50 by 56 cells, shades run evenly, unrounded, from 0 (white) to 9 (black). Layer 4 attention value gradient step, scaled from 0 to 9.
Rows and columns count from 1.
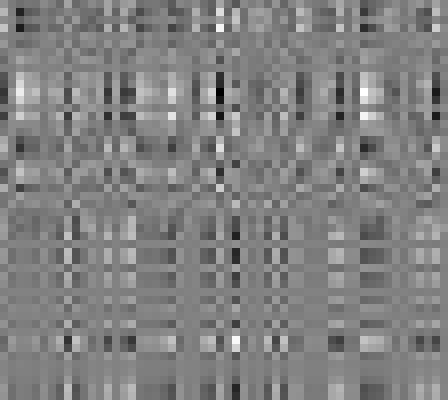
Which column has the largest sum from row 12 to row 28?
28
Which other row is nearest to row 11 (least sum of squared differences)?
10
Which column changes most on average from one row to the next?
30
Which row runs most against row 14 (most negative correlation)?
3
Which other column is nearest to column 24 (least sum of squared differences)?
40
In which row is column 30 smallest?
43
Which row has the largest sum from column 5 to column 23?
4
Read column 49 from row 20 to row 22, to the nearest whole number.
4 5 5
